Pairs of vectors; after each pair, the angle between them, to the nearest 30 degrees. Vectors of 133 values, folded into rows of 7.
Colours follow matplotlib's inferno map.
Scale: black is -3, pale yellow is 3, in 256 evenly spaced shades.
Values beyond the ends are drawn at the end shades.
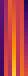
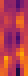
90 degrees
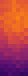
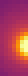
90 degrees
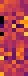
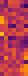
120 degrees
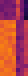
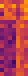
150 degrees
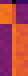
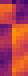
30 degrees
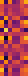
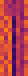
60 degrees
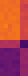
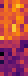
30 degrees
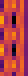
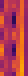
30 degrees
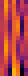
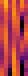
30 degrees
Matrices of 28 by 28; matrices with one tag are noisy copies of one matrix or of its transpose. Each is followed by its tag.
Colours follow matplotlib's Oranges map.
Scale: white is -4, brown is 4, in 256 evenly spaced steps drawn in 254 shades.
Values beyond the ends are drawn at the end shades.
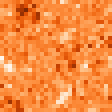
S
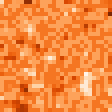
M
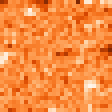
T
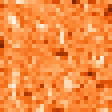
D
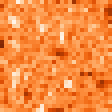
D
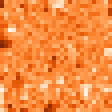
T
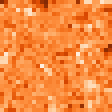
T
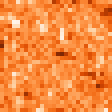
D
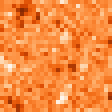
S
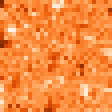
T
